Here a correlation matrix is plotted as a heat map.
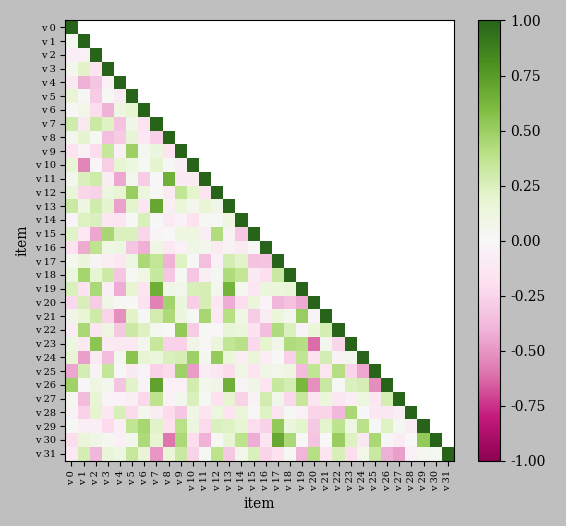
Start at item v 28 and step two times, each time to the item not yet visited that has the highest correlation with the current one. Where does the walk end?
v 2
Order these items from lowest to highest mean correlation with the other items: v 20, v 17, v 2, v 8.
v 20, v 8, v 2, v 17
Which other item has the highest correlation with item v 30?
v 17
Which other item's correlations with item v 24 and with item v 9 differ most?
v 25
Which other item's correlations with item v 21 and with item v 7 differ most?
v 8
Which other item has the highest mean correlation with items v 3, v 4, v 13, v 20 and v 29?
v 9
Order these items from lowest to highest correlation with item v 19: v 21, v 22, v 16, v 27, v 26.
v 22, v 16, v 27, v 21, v 26
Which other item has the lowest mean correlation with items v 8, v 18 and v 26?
v 4
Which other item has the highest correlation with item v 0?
v 26
